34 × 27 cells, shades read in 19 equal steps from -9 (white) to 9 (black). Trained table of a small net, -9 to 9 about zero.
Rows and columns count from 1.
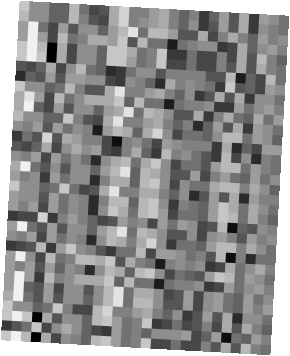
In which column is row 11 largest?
20
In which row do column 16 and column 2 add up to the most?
7
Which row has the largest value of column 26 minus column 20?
25
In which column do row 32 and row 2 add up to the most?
4
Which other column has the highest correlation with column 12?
14
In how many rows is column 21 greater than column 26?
11
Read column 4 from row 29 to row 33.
3 3 2 9 -5
